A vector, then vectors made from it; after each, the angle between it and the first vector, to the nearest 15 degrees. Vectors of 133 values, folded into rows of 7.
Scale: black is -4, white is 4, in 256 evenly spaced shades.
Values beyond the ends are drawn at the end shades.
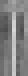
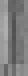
135 degrees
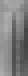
120 degrees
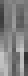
90 degrees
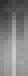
75 degrees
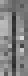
150 degrees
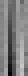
105 degrees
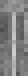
15 degrees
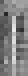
30 degrees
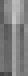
45 degrees
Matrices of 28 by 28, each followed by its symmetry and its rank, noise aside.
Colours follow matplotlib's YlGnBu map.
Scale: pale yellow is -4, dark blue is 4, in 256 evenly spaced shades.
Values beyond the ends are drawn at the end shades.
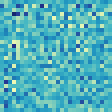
no symmetry, rank six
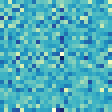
no symmetry, rank five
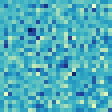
symmetric, rank seven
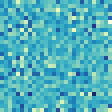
no symmetry, rank six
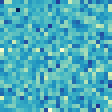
no symmetry, rank seven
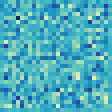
no symmetry, rank six
